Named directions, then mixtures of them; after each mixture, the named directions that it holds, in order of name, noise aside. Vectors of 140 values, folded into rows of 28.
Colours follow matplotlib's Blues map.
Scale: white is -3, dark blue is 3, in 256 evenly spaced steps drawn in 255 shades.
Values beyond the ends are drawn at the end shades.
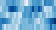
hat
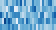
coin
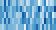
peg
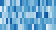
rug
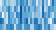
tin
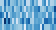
coin, peg.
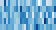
peg, tin.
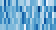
peg.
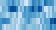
hat.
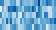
hat, rug.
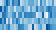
rug.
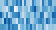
coin.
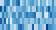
rug.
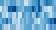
hat, rug.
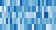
rug.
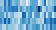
hat, peg.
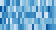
rug.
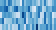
coin, peg.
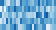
rug.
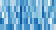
tin.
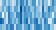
tin.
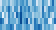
tin.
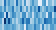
coin, peg.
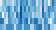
tin.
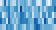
peg, tin.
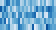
rug.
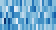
coin.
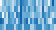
tin.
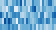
coin.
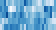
hat, peg.
